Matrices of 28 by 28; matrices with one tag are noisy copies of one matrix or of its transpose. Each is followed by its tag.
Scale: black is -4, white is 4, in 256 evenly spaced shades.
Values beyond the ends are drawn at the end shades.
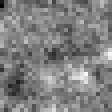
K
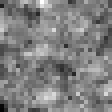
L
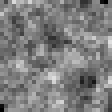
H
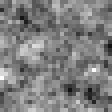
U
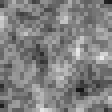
H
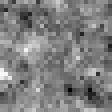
U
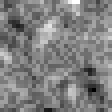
U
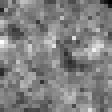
L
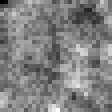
K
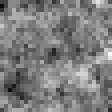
K
